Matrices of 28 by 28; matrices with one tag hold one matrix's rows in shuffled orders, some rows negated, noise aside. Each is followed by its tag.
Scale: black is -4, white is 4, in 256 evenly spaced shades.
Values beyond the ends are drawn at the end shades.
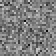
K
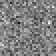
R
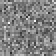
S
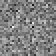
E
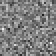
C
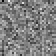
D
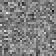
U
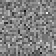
K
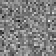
R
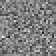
C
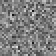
E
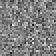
E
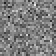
S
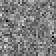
U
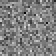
K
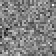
U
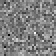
S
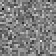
D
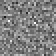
S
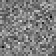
C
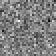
R
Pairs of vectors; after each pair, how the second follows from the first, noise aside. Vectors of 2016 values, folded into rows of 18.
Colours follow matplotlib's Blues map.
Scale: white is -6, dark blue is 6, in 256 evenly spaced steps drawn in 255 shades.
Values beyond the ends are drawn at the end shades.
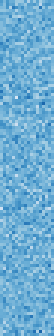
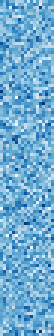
scaled up.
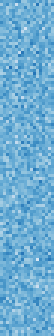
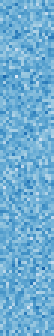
reversed.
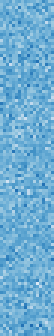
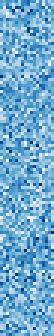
reversed, scaled up.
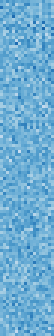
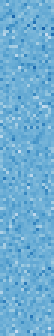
partly zeroed.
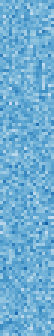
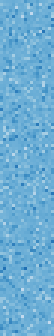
partly zeroed.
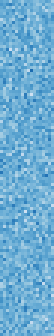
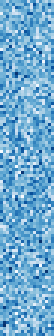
wrapped around, scaled up.
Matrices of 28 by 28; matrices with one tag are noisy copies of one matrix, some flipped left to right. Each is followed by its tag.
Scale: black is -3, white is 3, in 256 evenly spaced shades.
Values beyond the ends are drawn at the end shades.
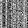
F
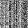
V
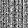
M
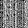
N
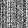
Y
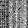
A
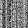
F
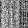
A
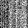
A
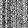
F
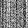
Y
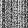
Y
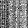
A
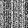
N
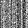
F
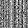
M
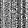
F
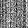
Y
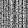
M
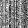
V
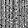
M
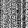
F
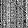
Y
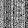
N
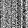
F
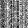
V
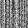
M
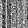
F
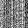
N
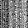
A
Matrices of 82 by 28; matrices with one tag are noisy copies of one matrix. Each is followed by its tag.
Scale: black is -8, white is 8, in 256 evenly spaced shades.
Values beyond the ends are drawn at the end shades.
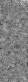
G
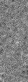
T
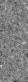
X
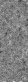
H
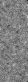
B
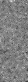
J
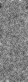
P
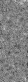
G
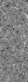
B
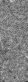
J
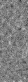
H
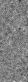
H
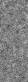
B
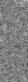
G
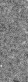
X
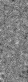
T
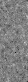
B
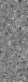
H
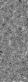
H
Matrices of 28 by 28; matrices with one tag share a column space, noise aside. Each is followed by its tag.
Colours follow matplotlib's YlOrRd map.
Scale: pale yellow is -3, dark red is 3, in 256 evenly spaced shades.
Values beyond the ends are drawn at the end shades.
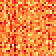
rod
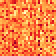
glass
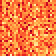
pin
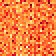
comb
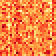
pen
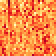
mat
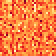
rod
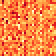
glass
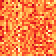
comb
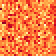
glass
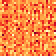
rod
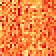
pen
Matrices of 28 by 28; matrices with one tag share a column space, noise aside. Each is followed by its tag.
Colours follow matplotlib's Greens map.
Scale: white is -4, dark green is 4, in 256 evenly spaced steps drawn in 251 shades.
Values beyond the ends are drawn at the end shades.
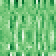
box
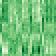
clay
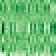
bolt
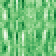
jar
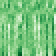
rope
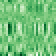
bolt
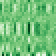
bolt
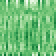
box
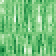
clay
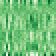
box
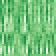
clay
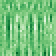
rope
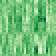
clay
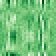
box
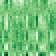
box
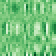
bolt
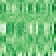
bolt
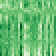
rope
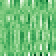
box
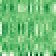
bolt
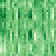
jar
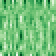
box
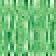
box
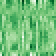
box
